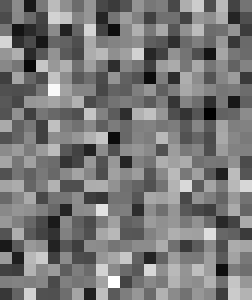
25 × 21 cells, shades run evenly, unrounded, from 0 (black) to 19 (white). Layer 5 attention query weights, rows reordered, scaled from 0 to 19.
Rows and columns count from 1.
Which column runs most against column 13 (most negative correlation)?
11
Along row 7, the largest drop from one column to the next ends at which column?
21
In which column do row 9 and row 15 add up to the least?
18
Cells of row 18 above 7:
16
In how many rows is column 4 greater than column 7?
11
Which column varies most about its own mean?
5
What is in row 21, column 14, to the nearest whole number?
13
